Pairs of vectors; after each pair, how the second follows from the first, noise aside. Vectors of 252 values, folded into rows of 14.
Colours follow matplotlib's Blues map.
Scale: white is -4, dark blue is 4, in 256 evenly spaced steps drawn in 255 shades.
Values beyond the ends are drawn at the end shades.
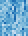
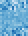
negated, partly zeroed.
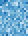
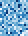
reversed, negated, scaled up.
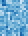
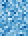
sign-scrambled.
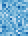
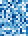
reversed, negated, scaled up.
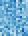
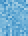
reversed, shrunk.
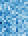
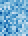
copied.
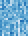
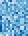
wrapped around, negated.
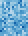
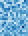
sign-scrambled.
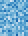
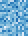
copied.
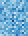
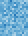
reversed, shrunk.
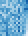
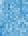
reversed, shrunk.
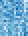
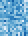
copied.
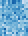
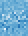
negated, partly zeroed.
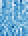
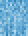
reversed, shrunk.
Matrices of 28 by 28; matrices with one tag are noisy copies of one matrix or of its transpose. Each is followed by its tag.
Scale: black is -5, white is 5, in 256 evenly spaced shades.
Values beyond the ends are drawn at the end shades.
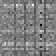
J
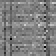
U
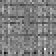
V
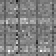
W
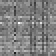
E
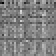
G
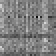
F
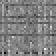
V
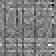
V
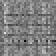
J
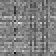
E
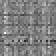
J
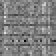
J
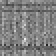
U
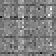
W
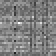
E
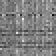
E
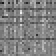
G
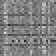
J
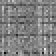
V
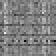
J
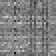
E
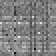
E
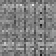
J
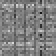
J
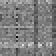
F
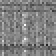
U
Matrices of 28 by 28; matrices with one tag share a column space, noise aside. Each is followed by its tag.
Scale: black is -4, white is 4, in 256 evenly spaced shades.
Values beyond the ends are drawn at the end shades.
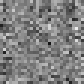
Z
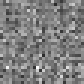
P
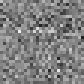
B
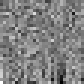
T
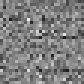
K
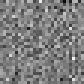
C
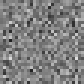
K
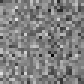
C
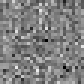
P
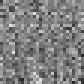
T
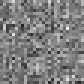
Z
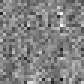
T
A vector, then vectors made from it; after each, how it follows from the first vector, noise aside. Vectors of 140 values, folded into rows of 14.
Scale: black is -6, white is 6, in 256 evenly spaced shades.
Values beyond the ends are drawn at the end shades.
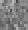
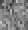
negated.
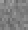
shrunk.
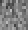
negated.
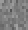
shrunk.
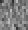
negated.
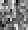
scaled up.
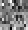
reversed, scaled up.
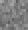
shrunk.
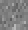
reversed, partly zeroed.
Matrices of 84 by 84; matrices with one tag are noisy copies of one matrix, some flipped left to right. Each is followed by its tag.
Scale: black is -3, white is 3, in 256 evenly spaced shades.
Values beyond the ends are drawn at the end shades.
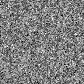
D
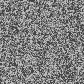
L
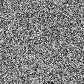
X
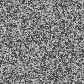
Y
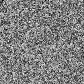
X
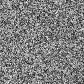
X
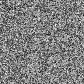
L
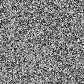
X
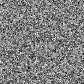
Y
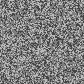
D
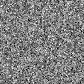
D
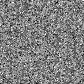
D
